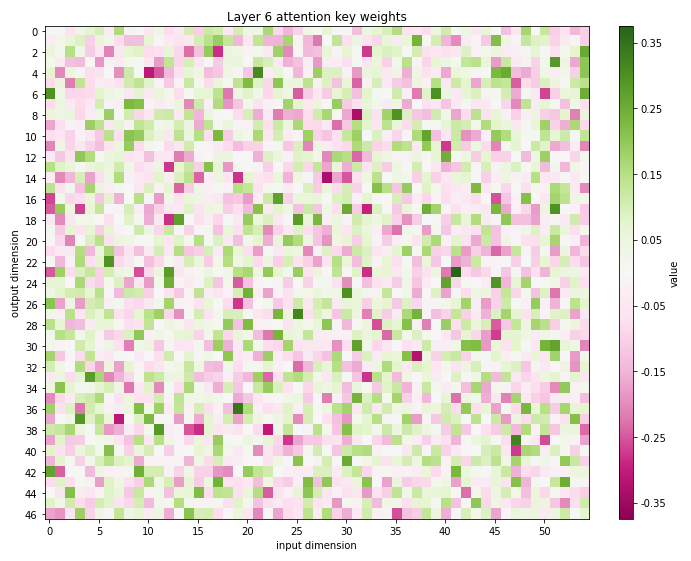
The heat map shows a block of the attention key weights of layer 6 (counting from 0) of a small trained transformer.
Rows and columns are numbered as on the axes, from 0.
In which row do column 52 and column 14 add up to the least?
7
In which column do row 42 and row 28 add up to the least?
33
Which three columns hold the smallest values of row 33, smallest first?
32, 22, 6
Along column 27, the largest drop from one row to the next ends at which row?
19
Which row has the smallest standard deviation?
0
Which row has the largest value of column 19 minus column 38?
36
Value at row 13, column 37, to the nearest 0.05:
0.1
